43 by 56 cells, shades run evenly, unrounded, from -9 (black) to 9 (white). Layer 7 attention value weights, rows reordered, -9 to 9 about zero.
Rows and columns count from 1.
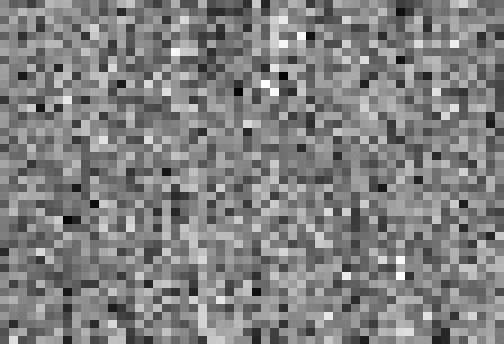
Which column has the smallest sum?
35
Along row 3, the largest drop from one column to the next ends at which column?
48
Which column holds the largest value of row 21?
31
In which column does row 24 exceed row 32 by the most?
29
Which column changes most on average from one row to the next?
32
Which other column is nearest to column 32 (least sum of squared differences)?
47
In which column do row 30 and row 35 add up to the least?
55
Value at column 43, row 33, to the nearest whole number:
6
